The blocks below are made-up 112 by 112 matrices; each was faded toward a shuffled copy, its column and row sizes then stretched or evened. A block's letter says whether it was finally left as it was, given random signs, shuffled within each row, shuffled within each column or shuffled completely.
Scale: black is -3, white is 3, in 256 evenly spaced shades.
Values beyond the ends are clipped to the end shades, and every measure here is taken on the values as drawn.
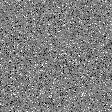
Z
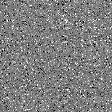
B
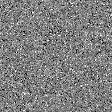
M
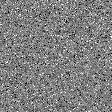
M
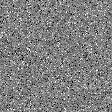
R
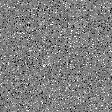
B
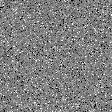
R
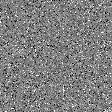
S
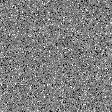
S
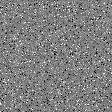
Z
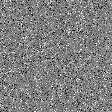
R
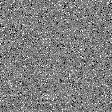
B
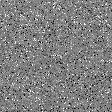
M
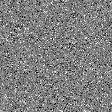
B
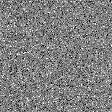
B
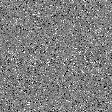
B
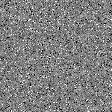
R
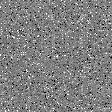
B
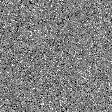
R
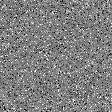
Z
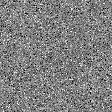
R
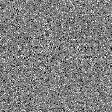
B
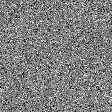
M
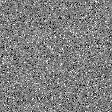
S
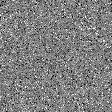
M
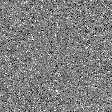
R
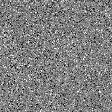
B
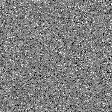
R
